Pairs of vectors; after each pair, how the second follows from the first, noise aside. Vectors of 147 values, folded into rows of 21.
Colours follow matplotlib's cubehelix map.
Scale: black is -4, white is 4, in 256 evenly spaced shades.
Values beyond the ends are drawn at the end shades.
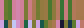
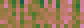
reversed, shrunk.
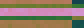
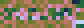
sign-scrambled.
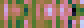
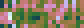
reversed, negated.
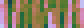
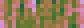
reversed, shrunk.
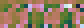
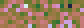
negated, partly zeroed.
